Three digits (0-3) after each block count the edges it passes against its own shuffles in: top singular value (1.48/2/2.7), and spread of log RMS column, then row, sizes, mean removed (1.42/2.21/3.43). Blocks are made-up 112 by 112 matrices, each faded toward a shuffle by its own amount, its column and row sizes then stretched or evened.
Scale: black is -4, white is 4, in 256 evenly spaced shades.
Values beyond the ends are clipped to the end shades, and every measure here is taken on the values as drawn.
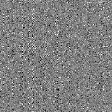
2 2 1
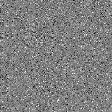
2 1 0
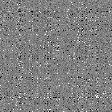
2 2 2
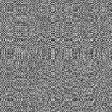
3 2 2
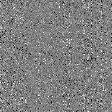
1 2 1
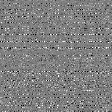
2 1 3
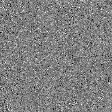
0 1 0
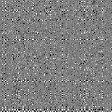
3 2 2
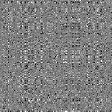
3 2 2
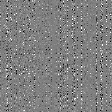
2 3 1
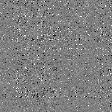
0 2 2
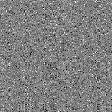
2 1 0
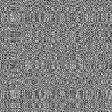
3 0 1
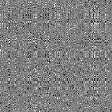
3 2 1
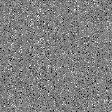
0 2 0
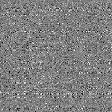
2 0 2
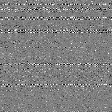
3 0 3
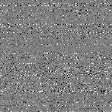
0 0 3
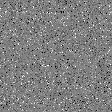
0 0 1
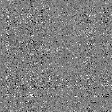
0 2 2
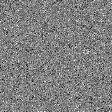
0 1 1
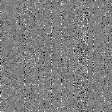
0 3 0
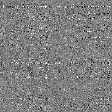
1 2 2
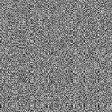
3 2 1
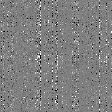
2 3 1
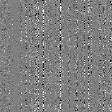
2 3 1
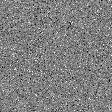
0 0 0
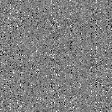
0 2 1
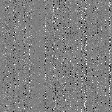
1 3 0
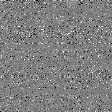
1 0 2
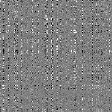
3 3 2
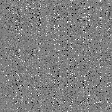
0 2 1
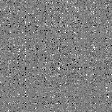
1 2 2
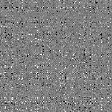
2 2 2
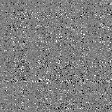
1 2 2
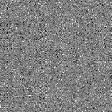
2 1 0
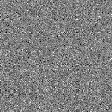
2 0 1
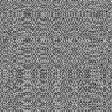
3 0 2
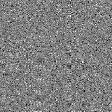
2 1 1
